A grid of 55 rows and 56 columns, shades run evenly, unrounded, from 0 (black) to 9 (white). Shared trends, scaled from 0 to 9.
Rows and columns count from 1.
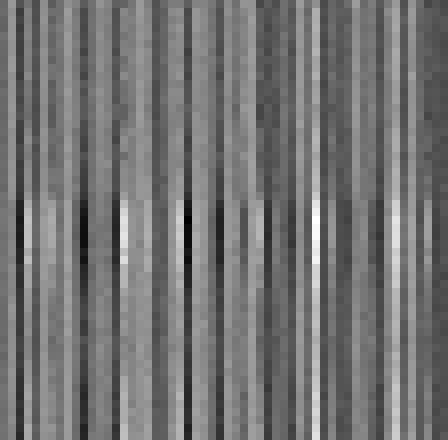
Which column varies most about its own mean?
16
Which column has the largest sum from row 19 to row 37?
40
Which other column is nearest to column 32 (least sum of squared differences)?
9
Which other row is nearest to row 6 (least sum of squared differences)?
5
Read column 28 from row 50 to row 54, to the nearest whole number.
2 2 2 2 2
